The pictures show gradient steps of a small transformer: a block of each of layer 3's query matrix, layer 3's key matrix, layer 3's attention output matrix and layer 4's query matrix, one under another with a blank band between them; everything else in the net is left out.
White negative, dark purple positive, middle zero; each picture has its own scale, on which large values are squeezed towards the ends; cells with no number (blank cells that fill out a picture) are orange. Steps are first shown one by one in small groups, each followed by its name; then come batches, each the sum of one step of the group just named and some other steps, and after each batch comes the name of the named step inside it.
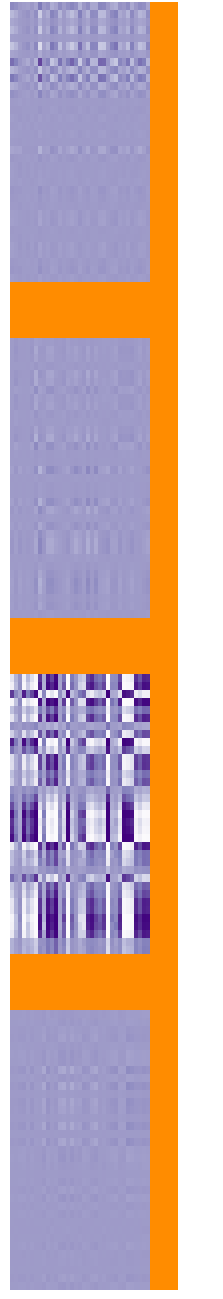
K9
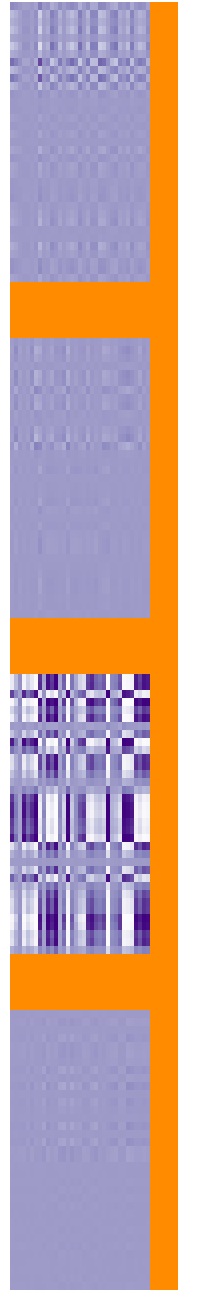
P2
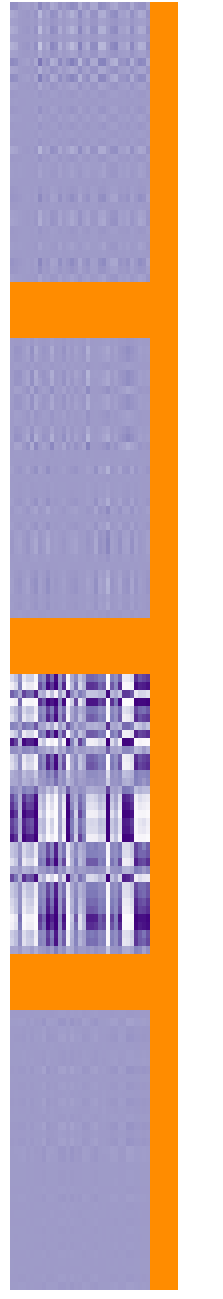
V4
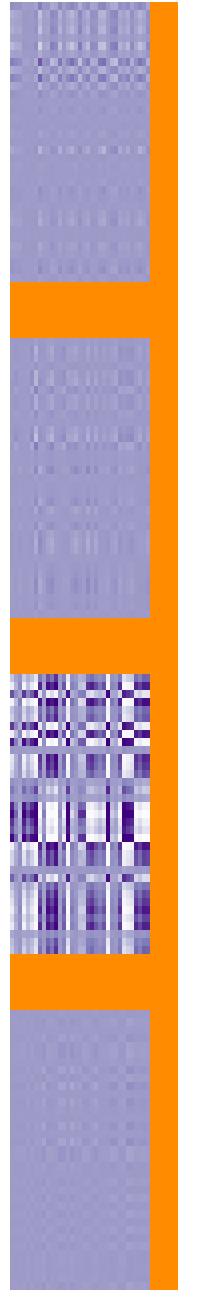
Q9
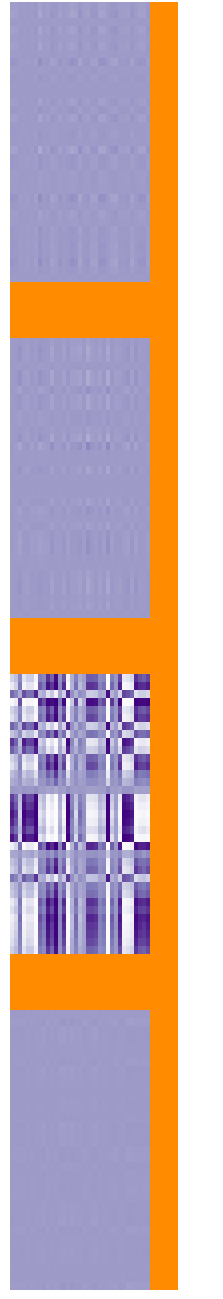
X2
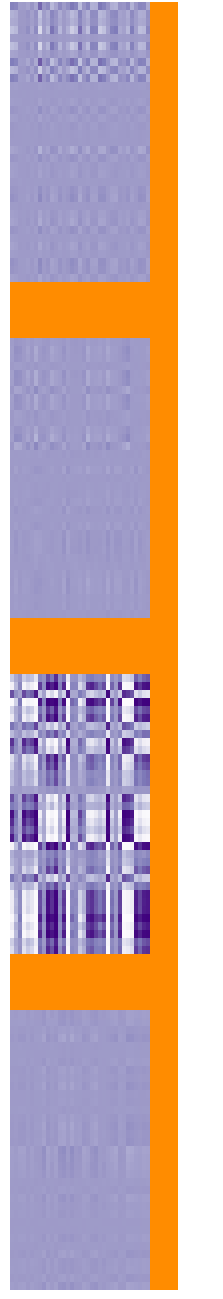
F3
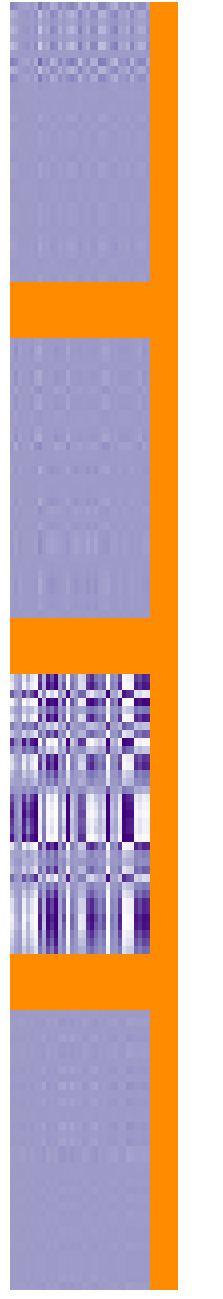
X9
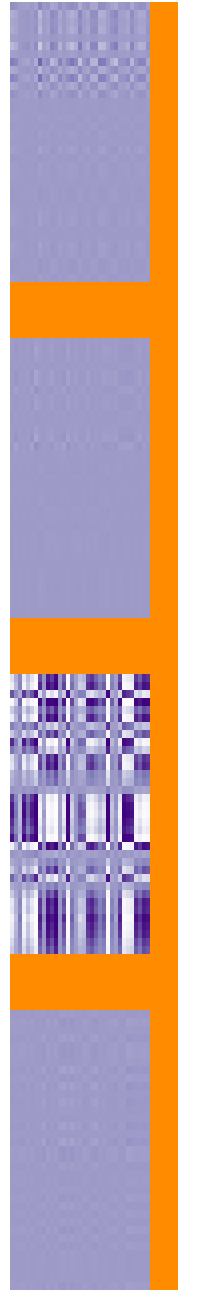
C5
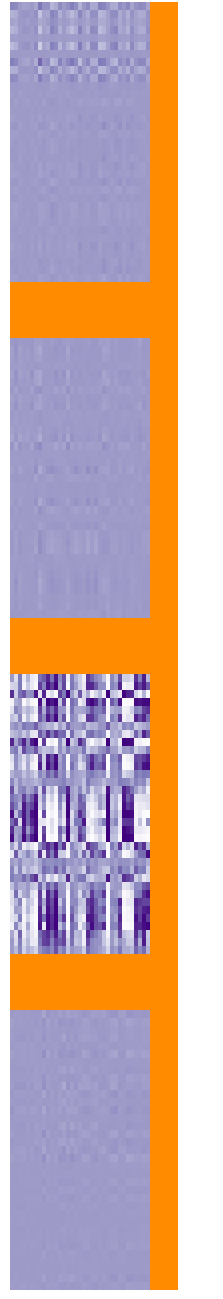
X9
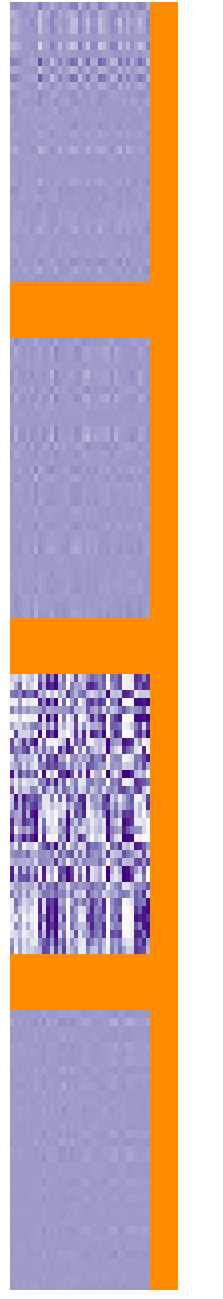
K9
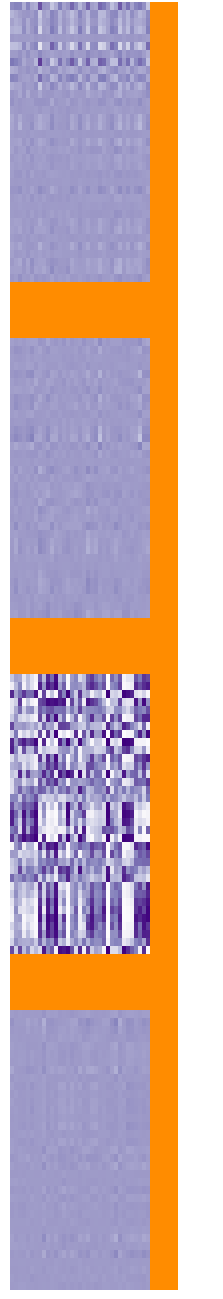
K9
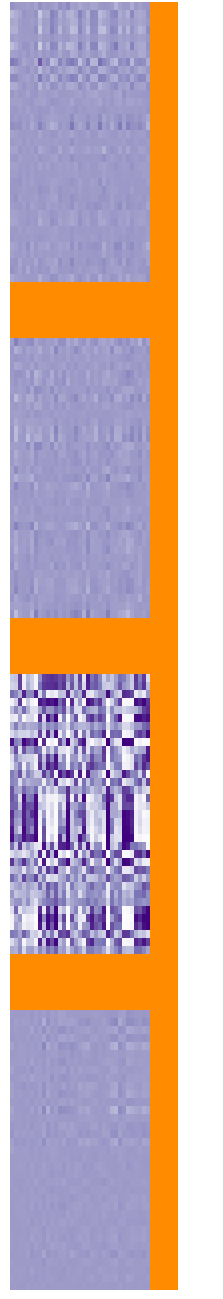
P2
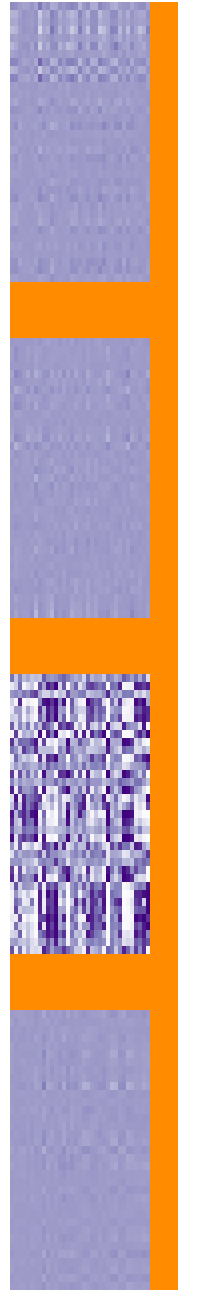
F3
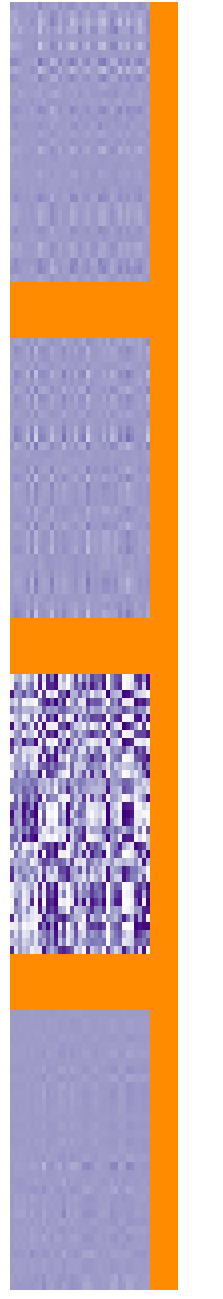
Q9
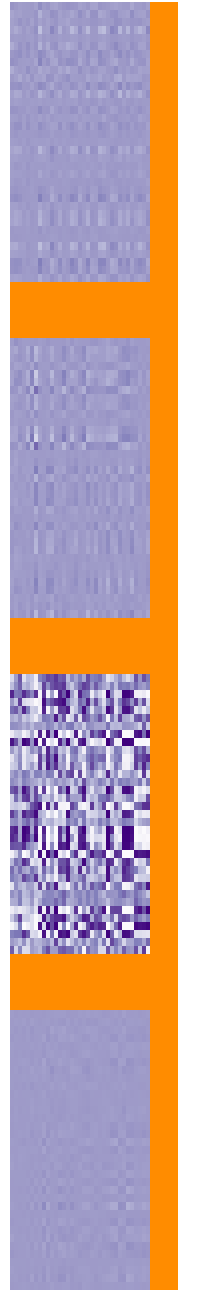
V4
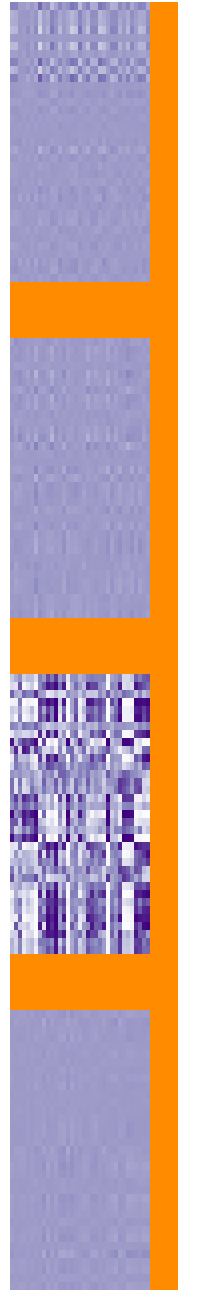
F3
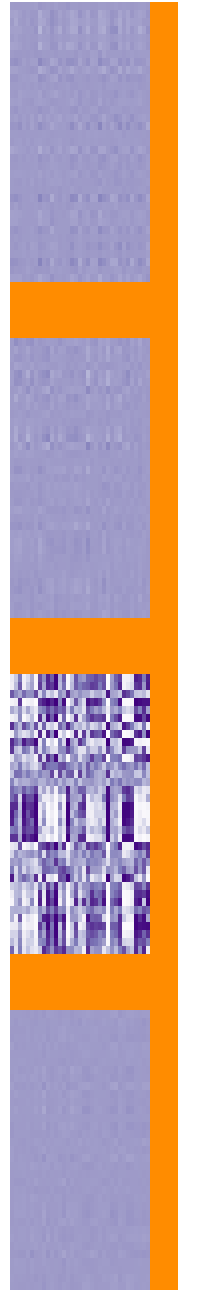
X2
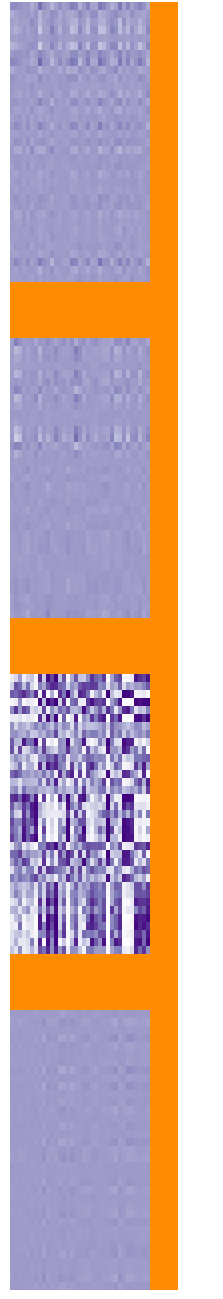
X9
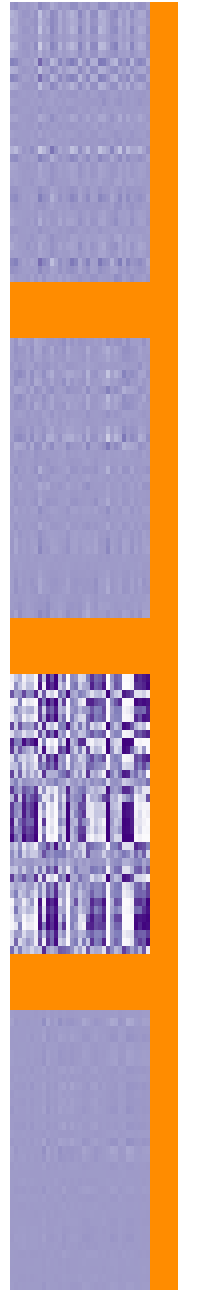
P2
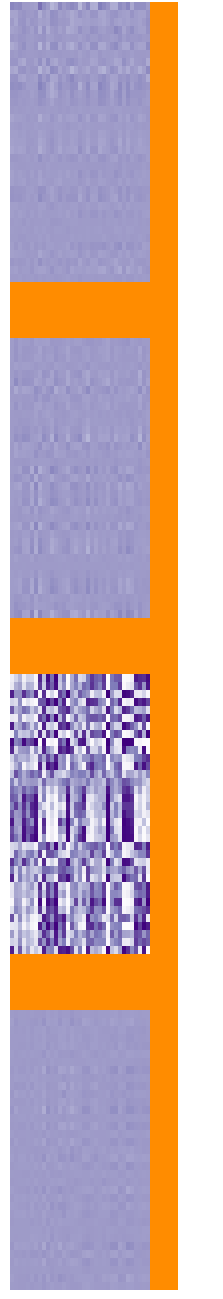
X9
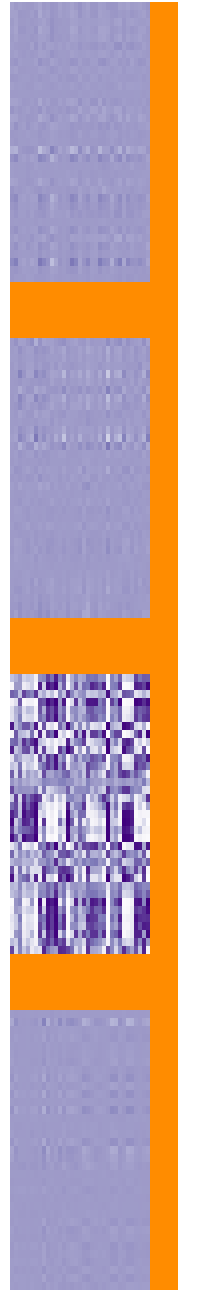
X2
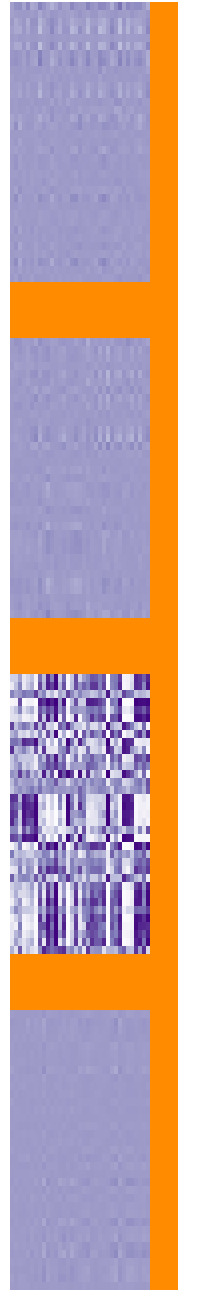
X2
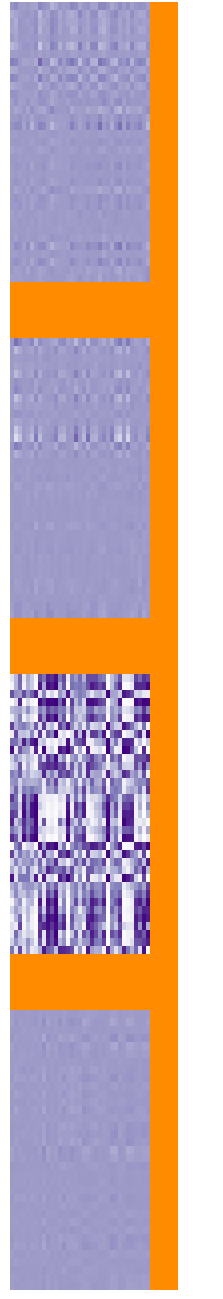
C5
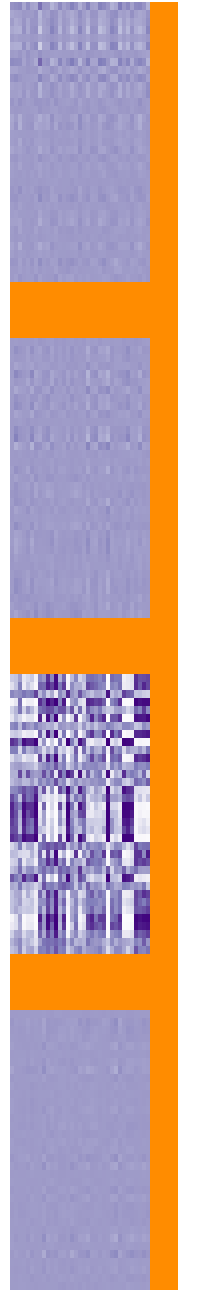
V4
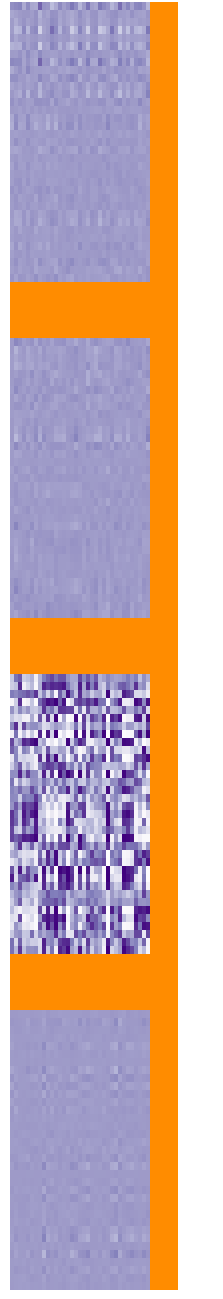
V4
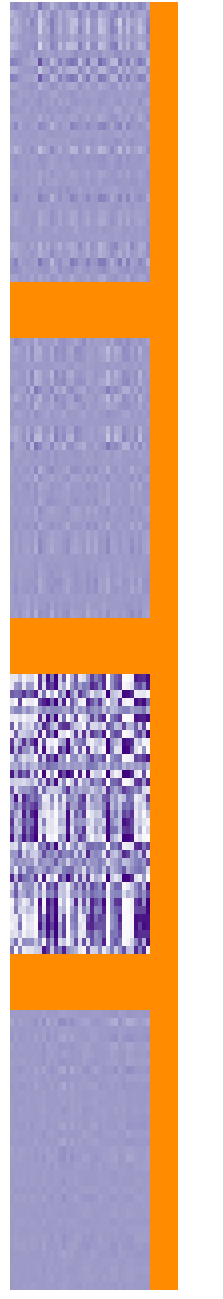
K9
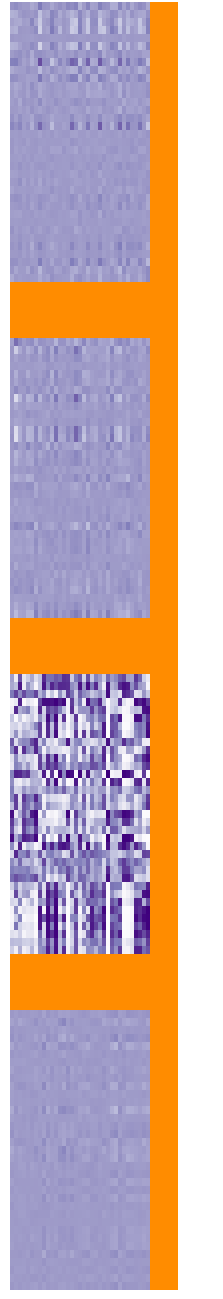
F3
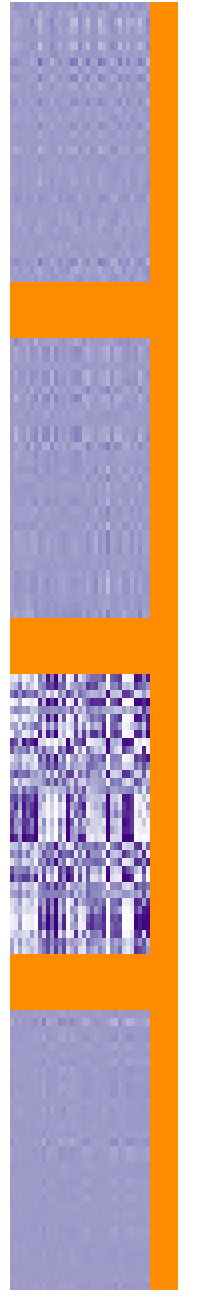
V4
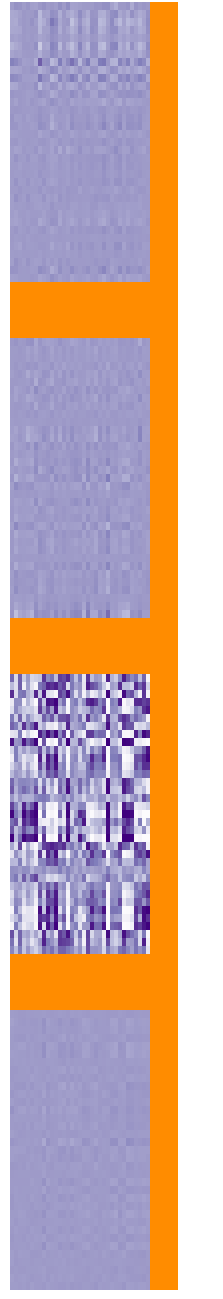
Q9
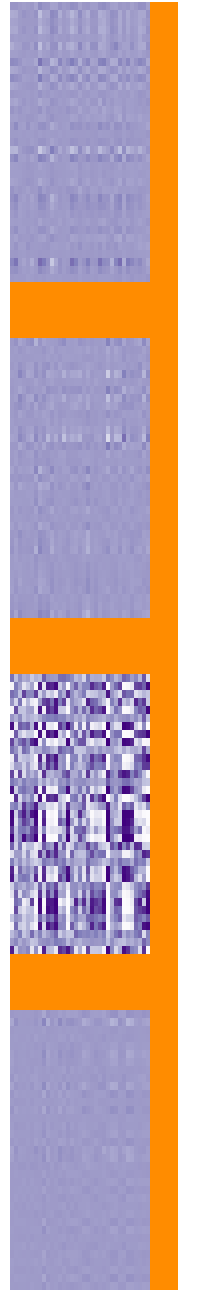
Q9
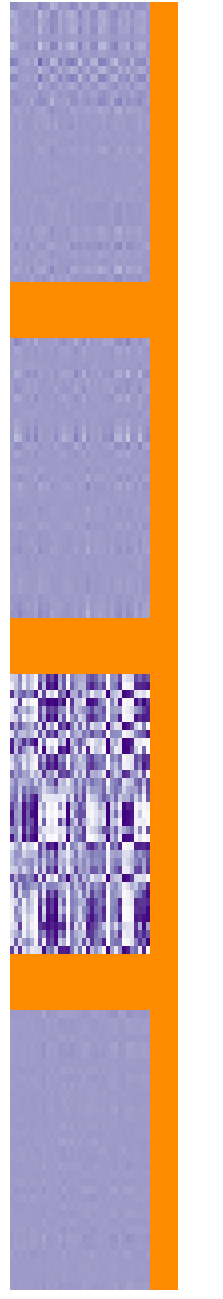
C5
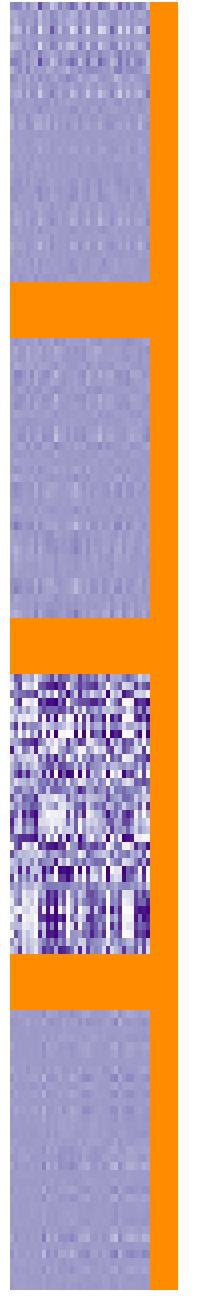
F3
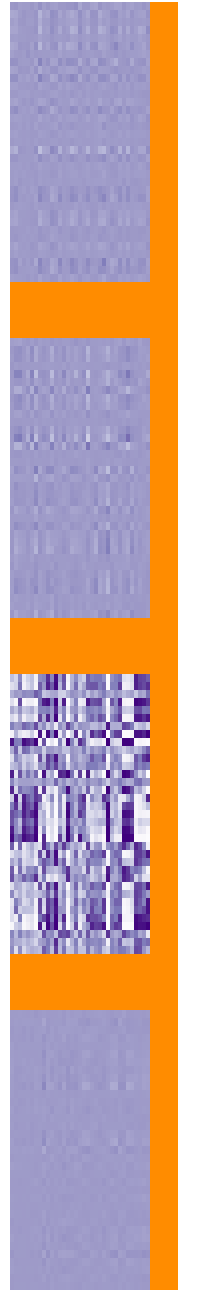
V4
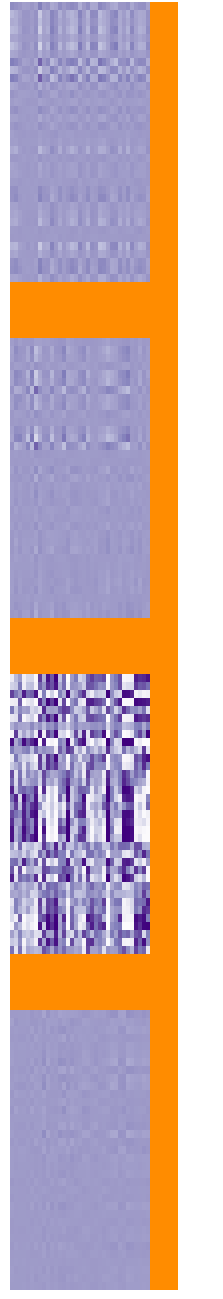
P2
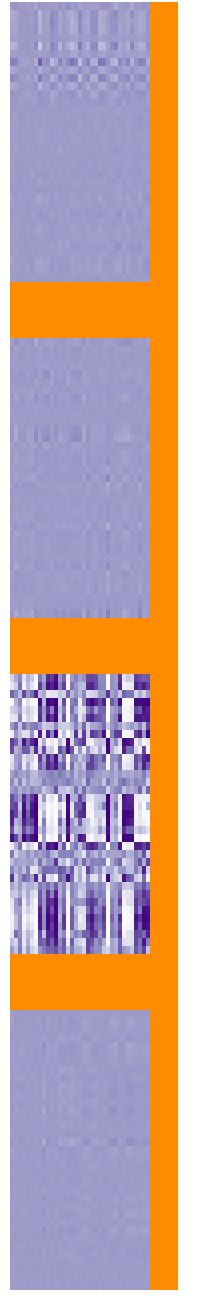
C5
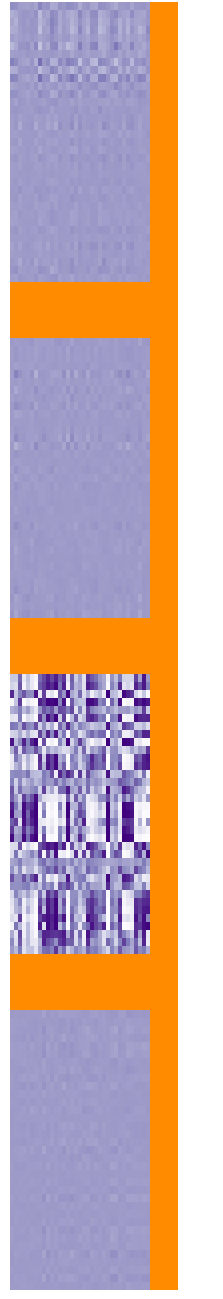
C5
